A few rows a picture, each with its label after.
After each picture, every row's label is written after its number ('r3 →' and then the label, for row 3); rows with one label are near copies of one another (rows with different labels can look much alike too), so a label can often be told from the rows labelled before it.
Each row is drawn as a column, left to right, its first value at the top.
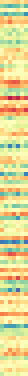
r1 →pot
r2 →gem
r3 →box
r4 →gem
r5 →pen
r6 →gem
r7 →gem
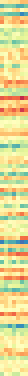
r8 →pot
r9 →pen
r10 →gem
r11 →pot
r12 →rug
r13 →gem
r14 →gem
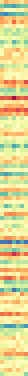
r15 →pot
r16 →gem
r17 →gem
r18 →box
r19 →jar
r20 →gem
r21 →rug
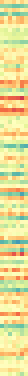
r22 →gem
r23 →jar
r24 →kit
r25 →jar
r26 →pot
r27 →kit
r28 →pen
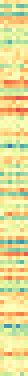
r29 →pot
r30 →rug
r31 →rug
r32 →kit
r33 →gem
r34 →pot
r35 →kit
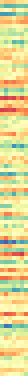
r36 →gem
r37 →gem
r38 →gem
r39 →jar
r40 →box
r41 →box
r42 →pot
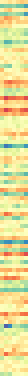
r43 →pot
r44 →rug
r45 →rug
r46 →pen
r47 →pen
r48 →jar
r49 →jar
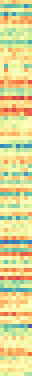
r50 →pen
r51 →pot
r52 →pen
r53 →gem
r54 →pen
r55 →box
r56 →pot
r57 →rug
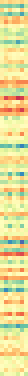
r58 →rug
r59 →box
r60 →jar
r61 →box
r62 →box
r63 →jar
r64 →rug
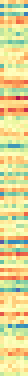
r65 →pot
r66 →pen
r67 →rug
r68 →pen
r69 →box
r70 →box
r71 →gem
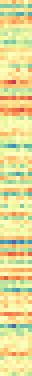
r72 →gem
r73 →pen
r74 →rug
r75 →rug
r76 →pot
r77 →gem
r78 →rug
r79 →pot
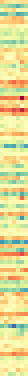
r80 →gem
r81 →jar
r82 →rug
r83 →rug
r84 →gem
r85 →kit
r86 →jar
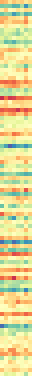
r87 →gem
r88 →rug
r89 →pen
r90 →pen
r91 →jar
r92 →jar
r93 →pot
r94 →jar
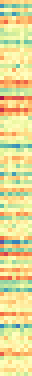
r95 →gem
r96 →box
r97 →pen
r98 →jar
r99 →rug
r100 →kit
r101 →rug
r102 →box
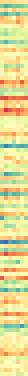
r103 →pen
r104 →jar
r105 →jar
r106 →jar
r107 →pot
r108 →rug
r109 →pen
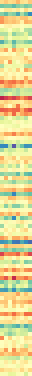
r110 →box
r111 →pen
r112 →kit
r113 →pen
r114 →gem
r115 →pen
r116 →pot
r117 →jar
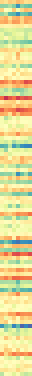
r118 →rug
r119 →box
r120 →gem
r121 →rug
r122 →gem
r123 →rug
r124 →rug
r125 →rug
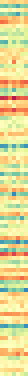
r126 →box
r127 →box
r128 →gem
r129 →kit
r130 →gem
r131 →pen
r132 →rug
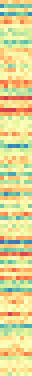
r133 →gem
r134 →kit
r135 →pot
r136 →jar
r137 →pen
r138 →box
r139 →rug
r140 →gem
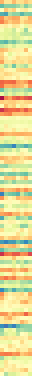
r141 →kit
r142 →rug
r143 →rug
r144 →rug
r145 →kit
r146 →jar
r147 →jar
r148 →kit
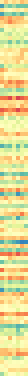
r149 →pot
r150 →kit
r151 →box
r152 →gem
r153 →kit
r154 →gem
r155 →jar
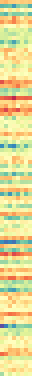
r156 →rug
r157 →gem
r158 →pen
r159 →box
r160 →kit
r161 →gem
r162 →pen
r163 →gem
